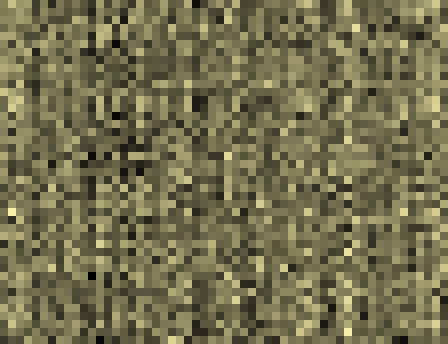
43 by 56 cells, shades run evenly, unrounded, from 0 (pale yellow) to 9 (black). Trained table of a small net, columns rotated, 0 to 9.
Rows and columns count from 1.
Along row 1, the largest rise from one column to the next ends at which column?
25
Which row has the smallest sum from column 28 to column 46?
19
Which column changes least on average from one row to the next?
48
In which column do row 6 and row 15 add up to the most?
15
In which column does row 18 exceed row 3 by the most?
17
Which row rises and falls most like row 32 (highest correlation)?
18
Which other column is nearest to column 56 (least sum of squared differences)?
46
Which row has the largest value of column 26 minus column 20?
42
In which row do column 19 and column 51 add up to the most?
43
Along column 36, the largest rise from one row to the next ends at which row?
35
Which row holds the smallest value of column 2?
27
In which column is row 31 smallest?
13
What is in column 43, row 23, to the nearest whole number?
6
